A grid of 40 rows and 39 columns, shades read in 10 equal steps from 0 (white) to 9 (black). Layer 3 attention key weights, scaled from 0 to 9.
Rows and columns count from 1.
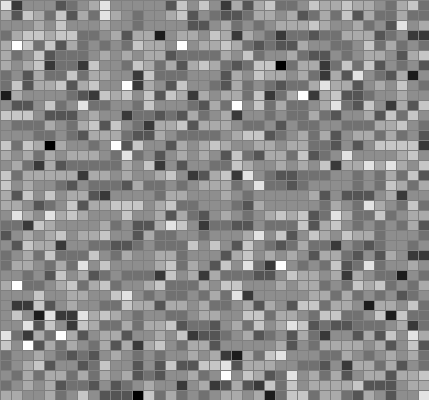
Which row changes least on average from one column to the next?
3
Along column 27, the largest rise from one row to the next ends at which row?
34
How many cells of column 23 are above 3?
25
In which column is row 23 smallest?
16
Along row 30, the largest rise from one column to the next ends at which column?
23
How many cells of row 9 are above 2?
32
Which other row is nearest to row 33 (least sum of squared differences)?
26
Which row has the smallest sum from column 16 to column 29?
38
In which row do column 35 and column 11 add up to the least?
15
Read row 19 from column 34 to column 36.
4 5 2
